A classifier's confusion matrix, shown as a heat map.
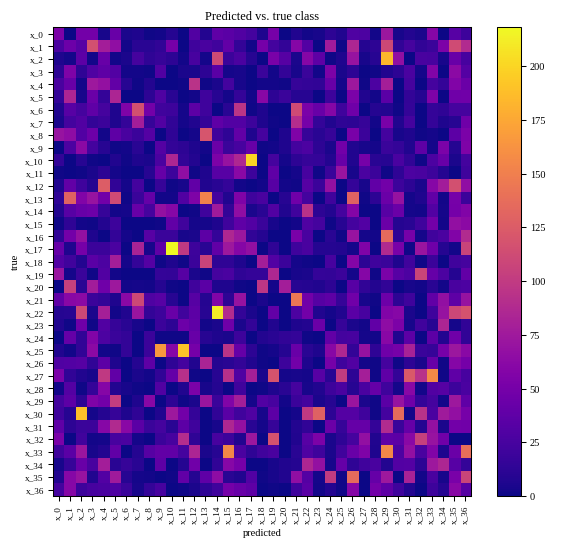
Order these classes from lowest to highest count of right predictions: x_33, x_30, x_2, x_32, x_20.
x_2, x_33, x_20, x_32, x_30
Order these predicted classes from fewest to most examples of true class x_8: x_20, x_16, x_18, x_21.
x_20, x_18, x_16, x_21
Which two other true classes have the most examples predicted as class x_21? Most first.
x_6, x_7
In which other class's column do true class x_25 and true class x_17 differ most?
x_10
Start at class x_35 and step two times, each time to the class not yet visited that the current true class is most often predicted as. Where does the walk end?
x_13
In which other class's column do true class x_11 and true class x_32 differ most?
x_19
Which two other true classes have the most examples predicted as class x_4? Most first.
x_12, x_27
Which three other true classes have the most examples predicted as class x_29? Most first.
x_2, x_33, x_16
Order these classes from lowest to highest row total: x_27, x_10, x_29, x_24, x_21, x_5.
x_24, x_5, x_10, x_29, x_21, x_27
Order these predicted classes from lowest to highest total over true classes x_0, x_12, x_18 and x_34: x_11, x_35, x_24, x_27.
x_11, x_27, x_24, x_35
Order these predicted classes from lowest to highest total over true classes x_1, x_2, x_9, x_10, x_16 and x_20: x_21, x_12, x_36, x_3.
x_12, x_21, x_3, x_36
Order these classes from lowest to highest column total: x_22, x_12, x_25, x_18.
x_18, x_25, x_12, x_22
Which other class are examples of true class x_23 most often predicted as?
x_34
